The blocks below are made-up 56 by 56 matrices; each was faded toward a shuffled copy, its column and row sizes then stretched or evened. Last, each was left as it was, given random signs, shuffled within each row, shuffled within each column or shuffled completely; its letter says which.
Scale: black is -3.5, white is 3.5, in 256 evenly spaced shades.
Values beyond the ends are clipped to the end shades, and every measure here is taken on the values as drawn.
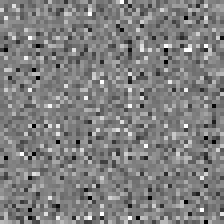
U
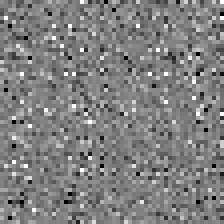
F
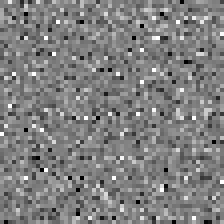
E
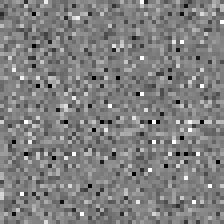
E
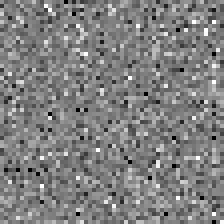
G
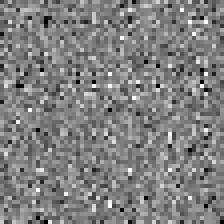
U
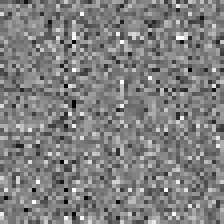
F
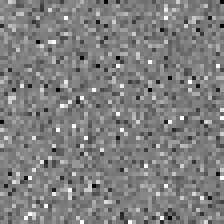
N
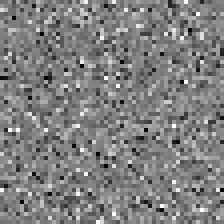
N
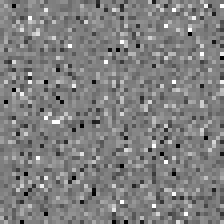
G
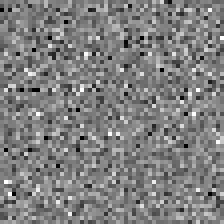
E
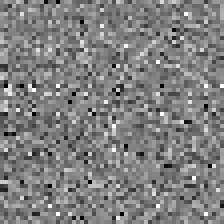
F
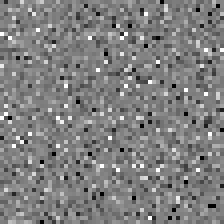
N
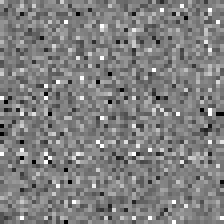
F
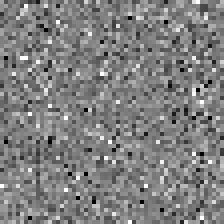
G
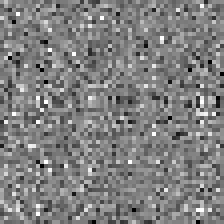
F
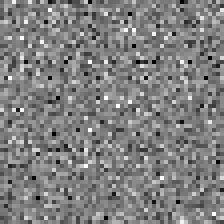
E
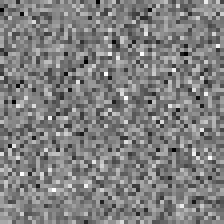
N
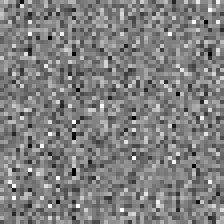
G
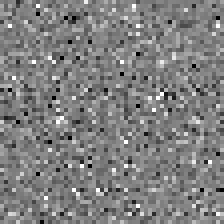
E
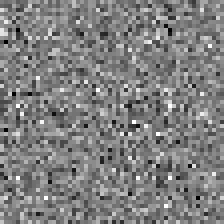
F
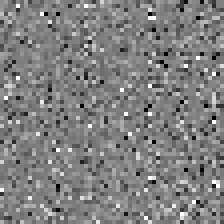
G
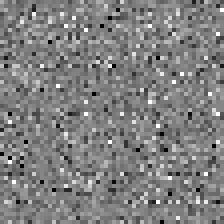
E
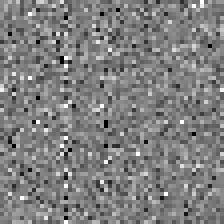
G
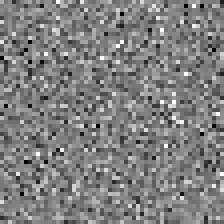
N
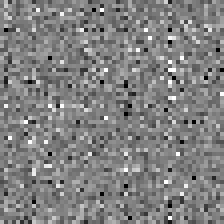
U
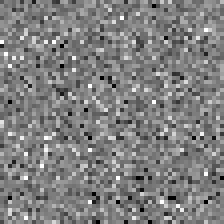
E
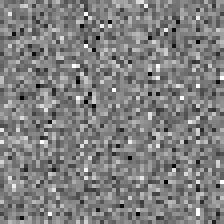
G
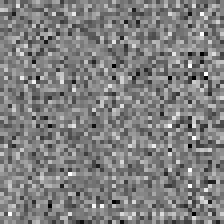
U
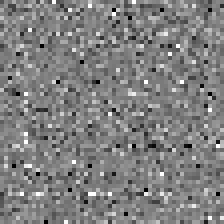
E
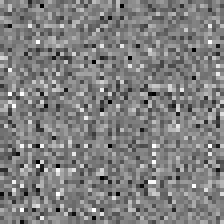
F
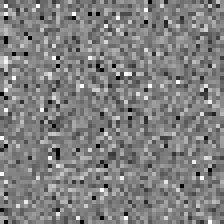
G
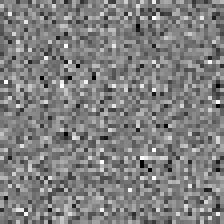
F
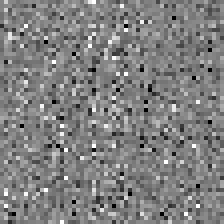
G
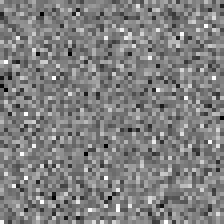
N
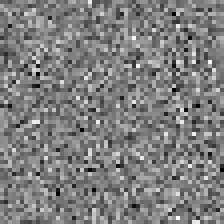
U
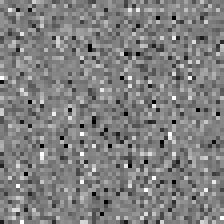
G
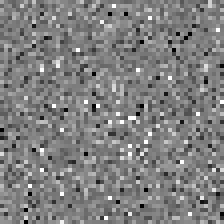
N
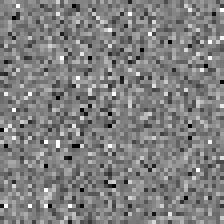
G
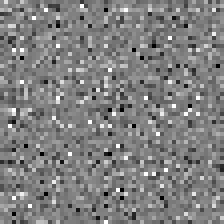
F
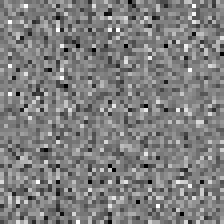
U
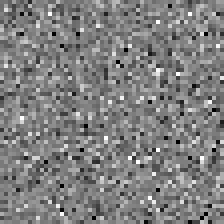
N
